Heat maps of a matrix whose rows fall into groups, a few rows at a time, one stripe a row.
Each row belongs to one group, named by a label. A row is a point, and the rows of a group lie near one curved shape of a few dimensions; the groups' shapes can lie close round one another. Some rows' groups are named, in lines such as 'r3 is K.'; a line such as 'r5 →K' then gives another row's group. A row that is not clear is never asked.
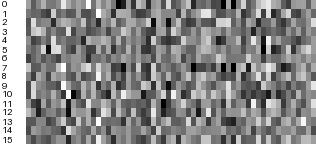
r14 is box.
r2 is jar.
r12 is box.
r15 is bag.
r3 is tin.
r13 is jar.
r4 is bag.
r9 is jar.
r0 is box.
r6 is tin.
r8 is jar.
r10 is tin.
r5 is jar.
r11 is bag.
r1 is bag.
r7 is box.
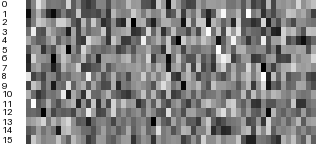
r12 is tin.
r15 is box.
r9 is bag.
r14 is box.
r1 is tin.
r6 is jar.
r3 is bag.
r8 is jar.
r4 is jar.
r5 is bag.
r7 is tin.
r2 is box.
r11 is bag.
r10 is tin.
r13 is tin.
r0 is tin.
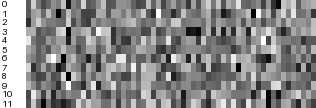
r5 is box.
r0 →bag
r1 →box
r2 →tin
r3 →box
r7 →box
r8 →tin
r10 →bag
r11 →tin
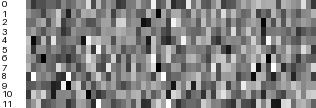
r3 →box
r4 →bag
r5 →jar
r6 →tin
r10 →jar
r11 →bag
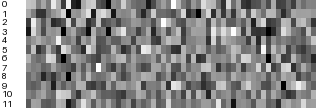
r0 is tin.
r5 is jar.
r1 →box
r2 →bag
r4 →box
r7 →bag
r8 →tin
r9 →jar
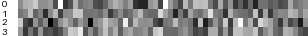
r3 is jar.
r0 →tin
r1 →bag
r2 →box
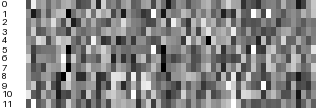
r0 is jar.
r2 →tin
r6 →tin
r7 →bag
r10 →box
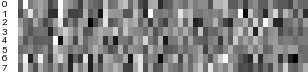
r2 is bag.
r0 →bag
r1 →box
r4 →tin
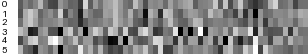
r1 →tin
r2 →tin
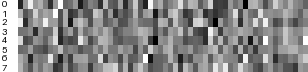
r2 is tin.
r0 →box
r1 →tin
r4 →bag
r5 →tin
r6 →box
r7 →box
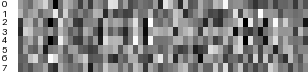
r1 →tin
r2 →box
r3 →box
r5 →jar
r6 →box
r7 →box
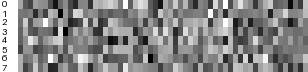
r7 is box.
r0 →box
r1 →bag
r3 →tin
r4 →box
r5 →tin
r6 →box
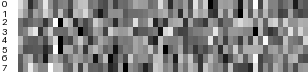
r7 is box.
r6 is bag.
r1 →tin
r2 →tin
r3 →jar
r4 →bag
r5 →tin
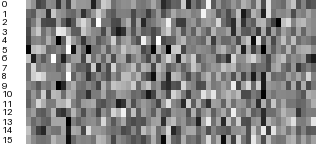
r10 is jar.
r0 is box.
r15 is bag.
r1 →jar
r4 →box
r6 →jar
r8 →tin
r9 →box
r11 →box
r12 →box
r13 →bag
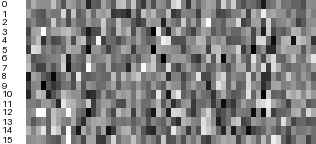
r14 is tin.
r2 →bag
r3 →tin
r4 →bag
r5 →box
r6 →bag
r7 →tin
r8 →tin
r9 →tin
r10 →tin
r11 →box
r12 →tin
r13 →jar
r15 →bag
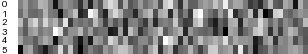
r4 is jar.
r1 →bag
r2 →tin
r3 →box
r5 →tin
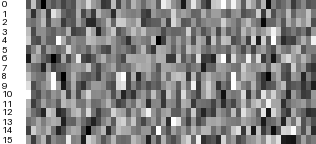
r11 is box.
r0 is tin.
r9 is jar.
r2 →jar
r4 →box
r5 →box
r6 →tin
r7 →jar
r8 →jar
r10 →tin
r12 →jar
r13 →jar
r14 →box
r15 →bag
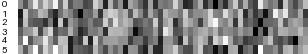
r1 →box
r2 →tin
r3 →jar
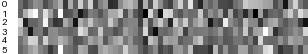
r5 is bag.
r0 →bag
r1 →tin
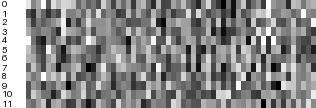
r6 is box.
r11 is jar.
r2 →bag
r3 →box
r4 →tin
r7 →box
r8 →tin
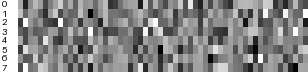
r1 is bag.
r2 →bag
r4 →jar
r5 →jar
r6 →bag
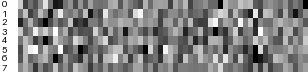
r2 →tin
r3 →tin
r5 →tin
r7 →bag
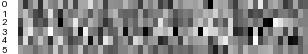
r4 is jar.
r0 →bag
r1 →box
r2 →bag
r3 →box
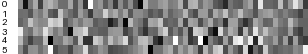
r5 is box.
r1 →box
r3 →tin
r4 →box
